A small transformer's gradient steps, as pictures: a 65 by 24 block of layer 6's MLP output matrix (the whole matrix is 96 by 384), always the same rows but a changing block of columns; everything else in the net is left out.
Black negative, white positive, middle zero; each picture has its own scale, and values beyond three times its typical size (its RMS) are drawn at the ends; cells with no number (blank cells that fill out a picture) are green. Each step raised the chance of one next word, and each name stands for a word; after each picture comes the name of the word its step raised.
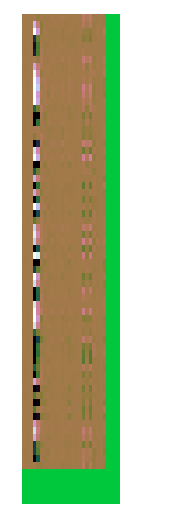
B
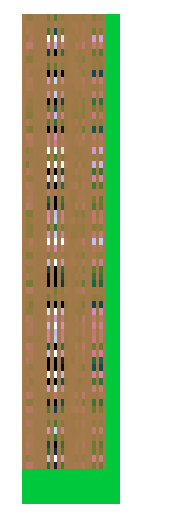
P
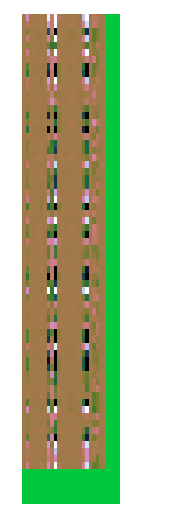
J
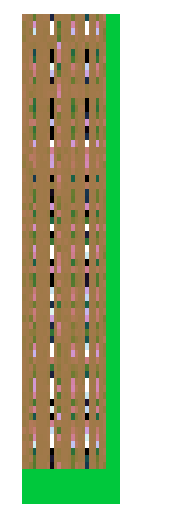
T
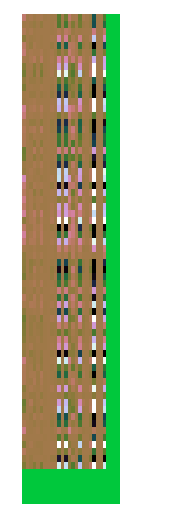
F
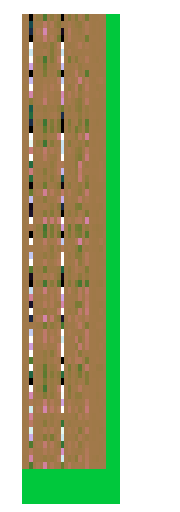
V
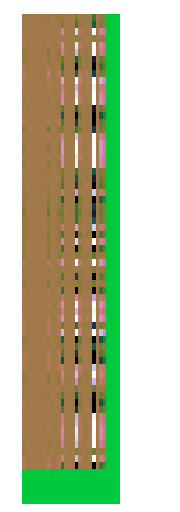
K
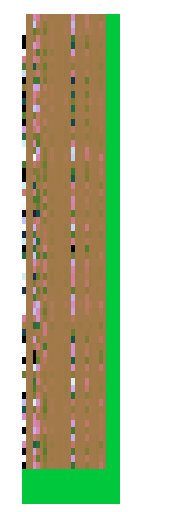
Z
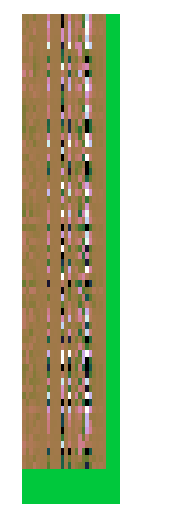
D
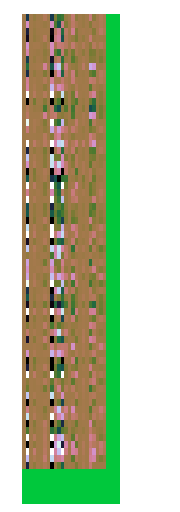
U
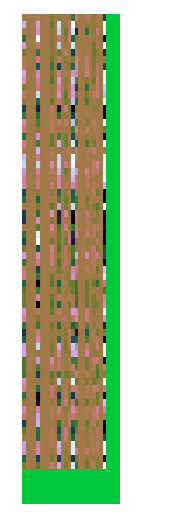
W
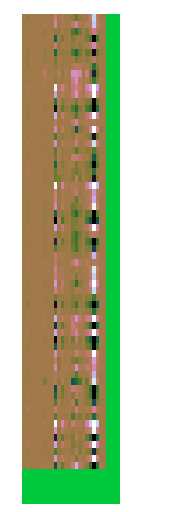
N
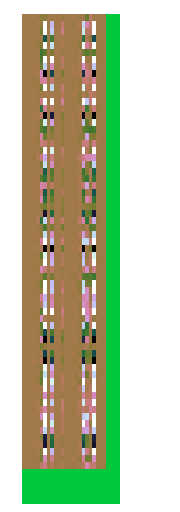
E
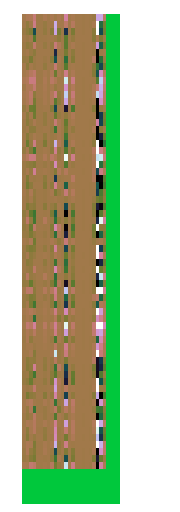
T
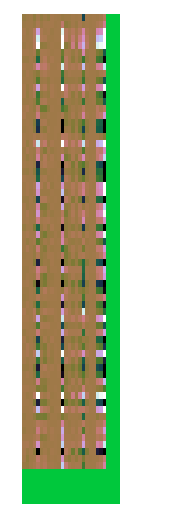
D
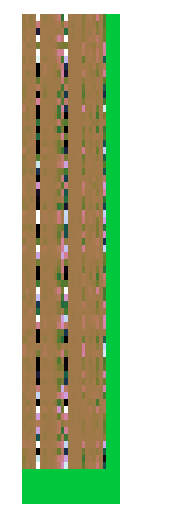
J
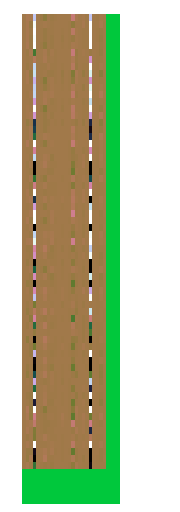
D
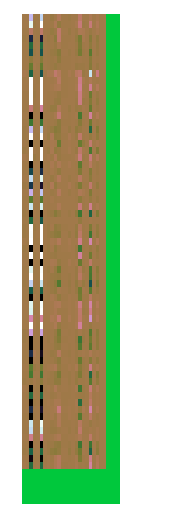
B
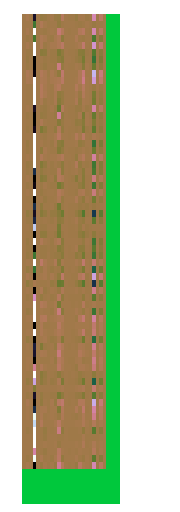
K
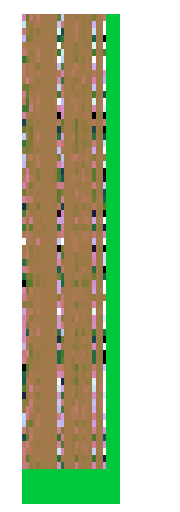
E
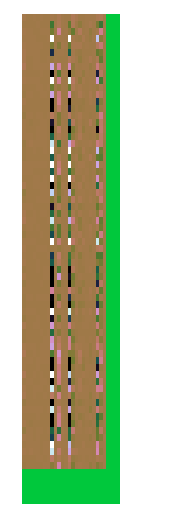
P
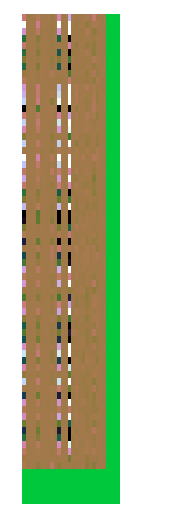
W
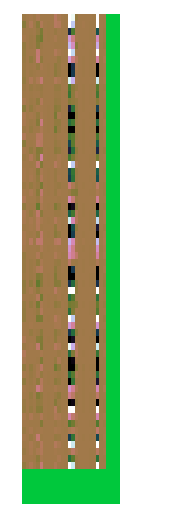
J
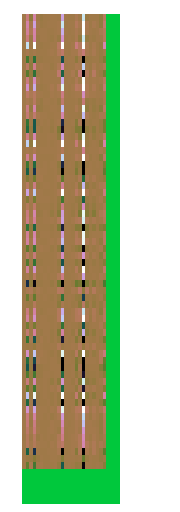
D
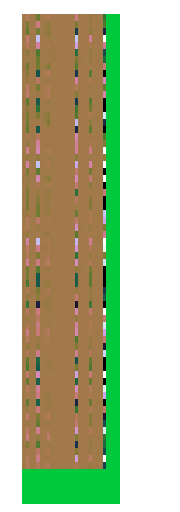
P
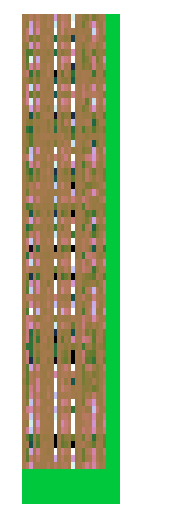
E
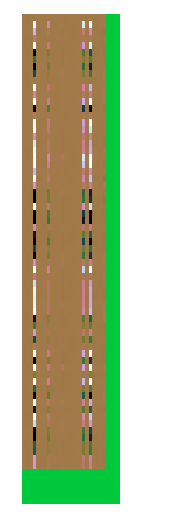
W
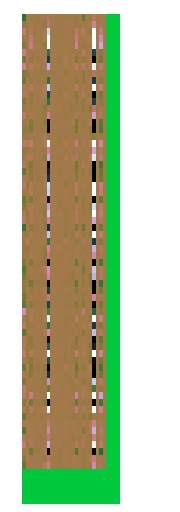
D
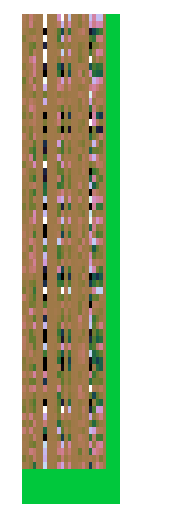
J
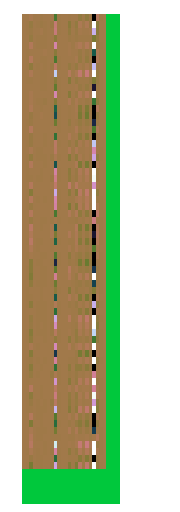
F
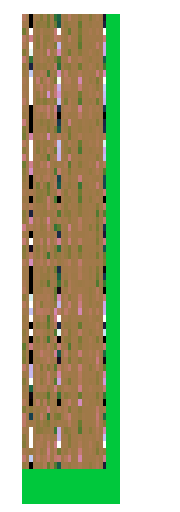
K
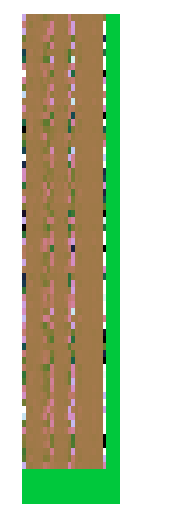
E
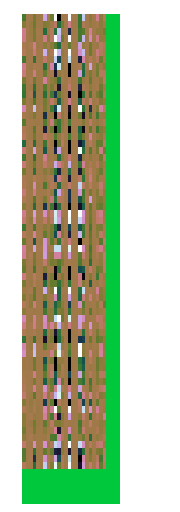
J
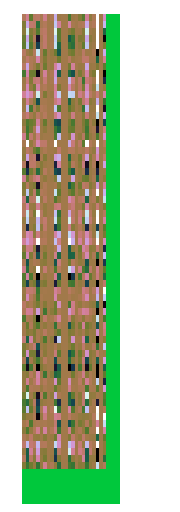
D
